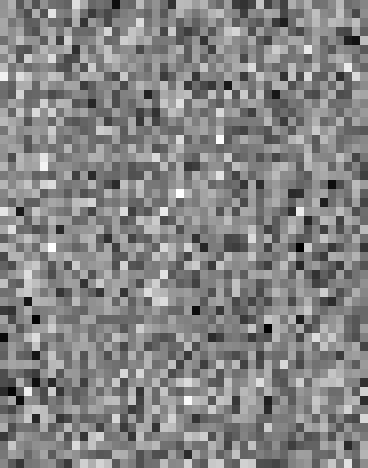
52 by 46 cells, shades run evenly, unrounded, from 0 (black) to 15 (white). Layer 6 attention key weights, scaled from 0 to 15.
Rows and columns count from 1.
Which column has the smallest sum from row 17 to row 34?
33
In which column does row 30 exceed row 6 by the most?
10
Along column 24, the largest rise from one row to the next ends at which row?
52
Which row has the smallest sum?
40
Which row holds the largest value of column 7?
28
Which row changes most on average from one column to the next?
9
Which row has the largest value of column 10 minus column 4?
34
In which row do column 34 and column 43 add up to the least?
30
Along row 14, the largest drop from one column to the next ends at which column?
18
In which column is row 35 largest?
39
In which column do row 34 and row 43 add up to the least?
4
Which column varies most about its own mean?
5
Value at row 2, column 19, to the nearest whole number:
6
